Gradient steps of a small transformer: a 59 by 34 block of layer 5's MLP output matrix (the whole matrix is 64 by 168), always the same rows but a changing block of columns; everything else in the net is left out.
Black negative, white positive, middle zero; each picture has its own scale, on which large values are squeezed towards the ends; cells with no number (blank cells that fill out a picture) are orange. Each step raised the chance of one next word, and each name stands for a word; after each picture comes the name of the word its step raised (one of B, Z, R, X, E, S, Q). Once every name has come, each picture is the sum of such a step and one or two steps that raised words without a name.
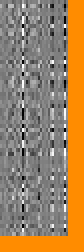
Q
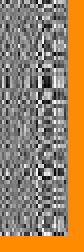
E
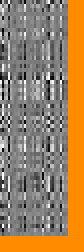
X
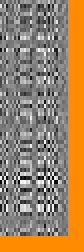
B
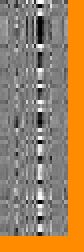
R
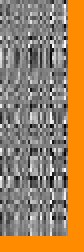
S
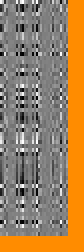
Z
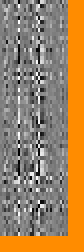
B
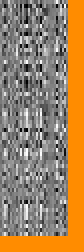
Q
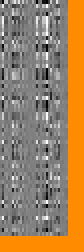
R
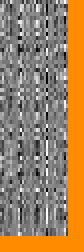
R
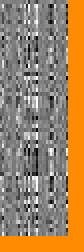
S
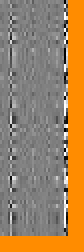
S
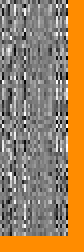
X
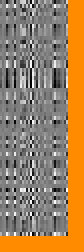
E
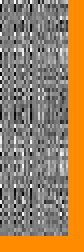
Z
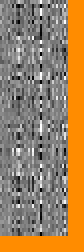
X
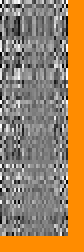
R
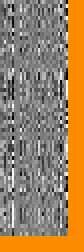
X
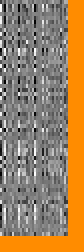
Q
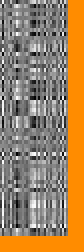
X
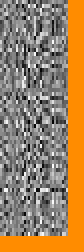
E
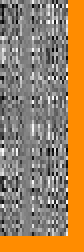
B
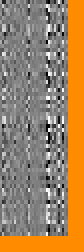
Z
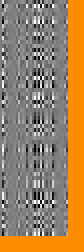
E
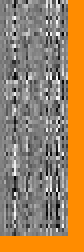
X
